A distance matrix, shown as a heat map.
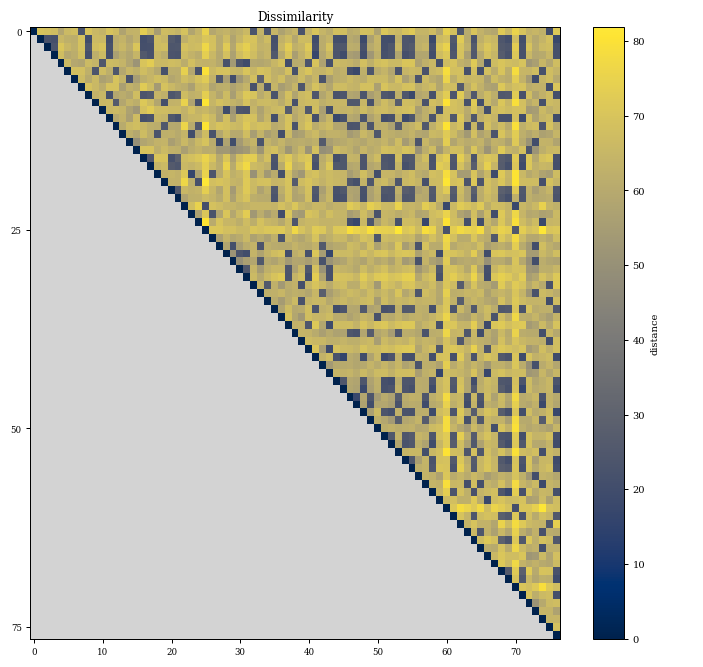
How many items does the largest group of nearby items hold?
25
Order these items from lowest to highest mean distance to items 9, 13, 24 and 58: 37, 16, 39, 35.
35, 16, 39, 37
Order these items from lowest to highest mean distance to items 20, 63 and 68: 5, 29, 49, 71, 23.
71, 49, 5, 29, 23
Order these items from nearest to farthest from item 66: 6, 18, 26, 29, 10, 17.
10, 29, 6, 26, 18, 17
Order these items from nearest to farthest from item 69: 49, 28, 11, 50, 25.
11, 49, 50, 28, 25
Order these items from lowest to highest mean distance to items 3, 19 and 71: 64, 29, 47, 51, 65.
51, 64, 47, 65, 29
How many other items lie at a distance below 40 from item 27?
7
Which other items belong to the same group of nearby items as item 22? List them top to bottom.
25, 60, 70
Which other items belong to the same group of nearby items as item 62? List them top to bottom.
0, 7, 32, 34, 39, 75
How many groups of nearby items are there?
8
